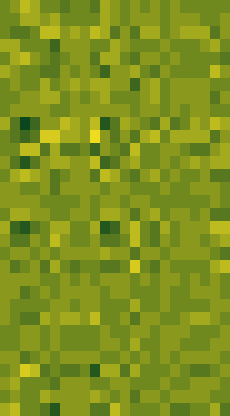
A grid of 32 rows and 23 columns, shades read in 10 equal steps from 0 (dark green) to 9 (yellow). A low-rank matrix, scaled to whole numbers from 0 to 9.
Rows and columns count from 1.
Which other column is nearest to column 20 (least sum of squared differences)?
21
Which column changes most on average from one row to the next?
3
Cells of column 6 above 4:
15
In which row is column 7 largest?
10
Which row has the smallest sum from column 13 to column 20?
32
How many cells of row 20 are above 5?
1
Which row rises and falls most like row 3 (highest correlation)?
11
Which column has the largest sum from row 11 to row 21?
6
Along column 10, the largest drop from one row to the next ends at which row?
12
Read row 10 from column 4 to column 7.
2 5 5 7
